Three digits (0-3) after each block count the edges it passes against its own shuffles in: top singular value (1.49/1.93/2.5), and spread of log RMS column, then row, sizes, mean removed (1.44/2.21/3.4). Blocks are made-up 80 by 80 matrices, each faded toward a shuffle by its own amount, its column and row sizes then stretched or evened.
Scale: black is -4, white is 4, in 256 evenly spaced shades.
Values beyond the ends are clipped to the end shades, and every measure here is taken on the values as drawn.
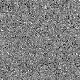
1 0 1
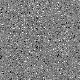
0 1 0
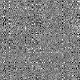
2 2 2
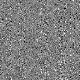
0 2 0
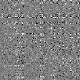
2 2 2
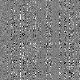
1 3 1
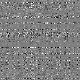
0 2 3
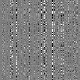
3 3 1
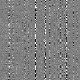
3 3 0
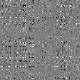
2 2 2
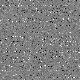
0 0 2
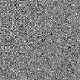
2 1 1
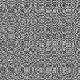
3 1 1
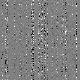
0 3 1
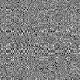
3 1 2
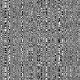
3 3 0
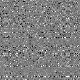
2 0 2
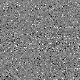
0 1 1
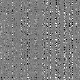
1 3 1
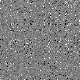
1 2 1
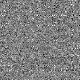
1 1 1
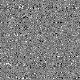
1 1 2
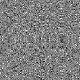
2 1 0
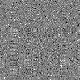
2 0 0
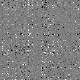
1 2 2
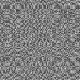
3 1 0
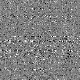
1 1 2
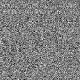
2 0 1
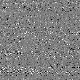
1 0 2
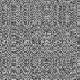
3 0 2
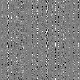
2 3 0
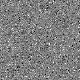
1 1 0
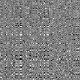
3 2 2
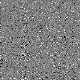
1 1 2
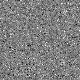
0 0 1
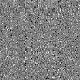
2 1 0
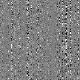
1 3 0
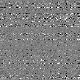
2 1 3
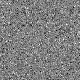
1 0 0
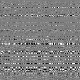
3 0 3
